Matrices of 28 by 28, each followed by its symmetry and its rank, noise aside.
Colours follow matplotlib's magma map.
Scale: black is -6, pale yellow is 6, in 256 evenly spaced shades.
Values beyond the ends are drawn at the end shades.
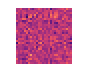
no symmetry, rank four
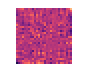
antisymmetric, rank four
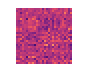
no symmetry, rank four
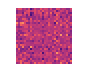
antisymmetric, rank four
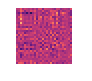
antisymmetric, rank four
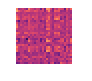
no symmetry, rank two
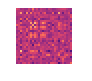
symmetric, rank four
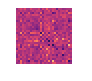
symmetric, rank three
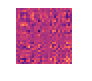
symmetric, rank three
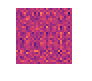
no symmetry, rank three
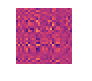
no symmetry, rank two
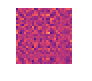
no symmetry, rank three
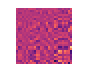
no symmetry, rank three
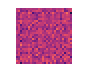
symmetric, rank four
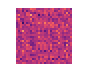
antisymmetric, rank four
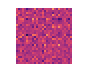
no symmetry, rank three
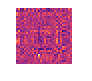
antisymmetric, rank four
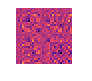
symmetric, rank four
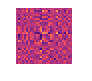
antisymmetric, rank two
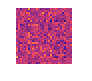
no symmetry, rank four
